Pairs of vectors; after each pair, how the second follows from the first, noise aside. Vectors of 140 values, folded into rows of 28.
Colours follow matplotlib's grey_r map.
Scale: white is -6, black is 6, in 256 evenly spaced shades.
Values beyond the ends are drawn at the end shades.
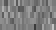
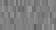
shrunk.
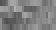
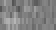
negated, partly zeroed.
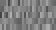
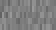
shrunk.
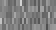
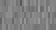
negated, shrunk.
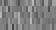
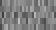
wrapped around, negated.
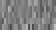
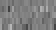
negated, partly zeroed.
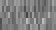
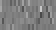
wrapped around, negated, partly zeroed.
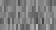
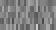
copied.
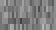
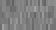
reversed, negated, shrunk.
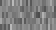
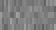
reversed, negated, shrunk.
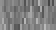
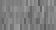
negated, shrunk.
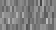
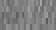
negated, shrunk.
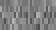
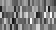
negated, scaled up.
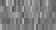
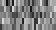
negated, scaled up.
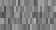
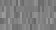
negated, shrunk.
